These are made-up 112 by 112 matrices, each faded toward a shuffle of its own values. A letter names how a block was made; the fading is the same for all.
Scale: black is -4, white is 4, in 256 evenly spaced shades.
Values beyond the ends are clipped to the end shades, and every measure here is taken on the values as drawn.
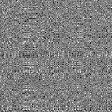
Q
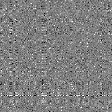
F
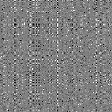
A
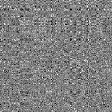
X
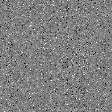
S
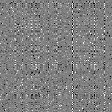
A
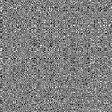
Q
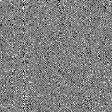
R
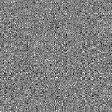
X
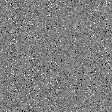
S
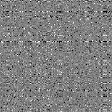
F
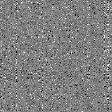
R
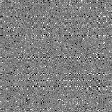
F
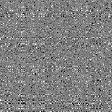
F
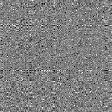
X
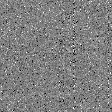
S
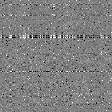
F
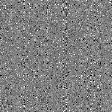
R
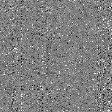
R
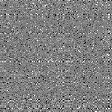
F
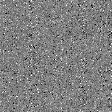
S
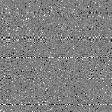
F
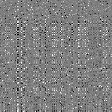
A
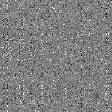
R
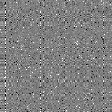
A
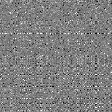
F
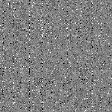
R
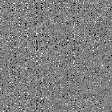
R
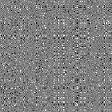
A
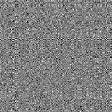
Q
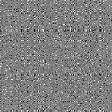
A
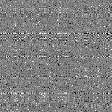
F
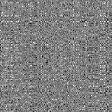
X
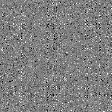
R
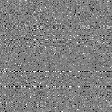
F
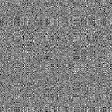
Q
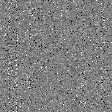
S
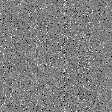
S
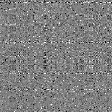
F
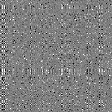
A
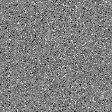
S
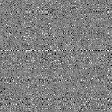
F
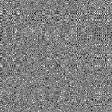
Q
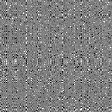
A
